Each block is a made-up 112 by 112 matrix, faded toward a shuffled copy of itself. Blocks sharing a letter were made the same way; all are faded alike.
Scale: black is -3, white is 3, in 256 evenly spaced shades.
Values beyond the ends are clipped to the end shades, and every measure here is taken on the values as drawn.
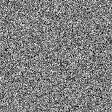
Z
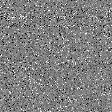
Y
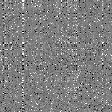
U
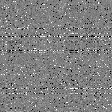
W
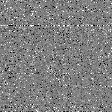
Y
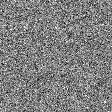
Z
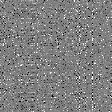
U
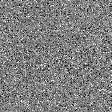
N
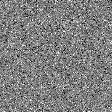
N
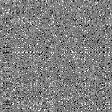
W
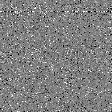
Y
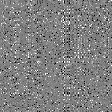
U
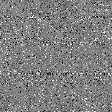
Y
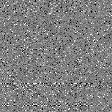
W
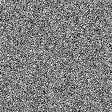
Z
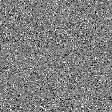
N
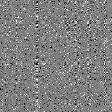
U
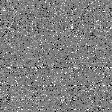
Y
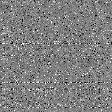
W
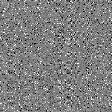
U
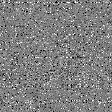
Y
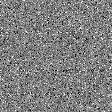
N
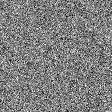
Z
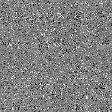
Y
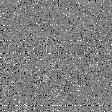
Y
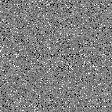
Y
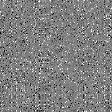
U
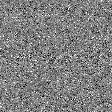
N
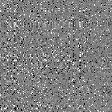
U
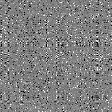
U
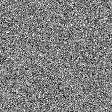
Z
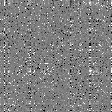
U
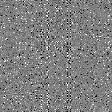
U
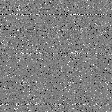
Y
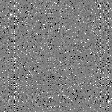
U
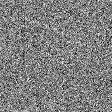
Z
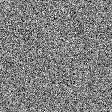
Z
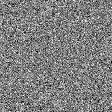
Z
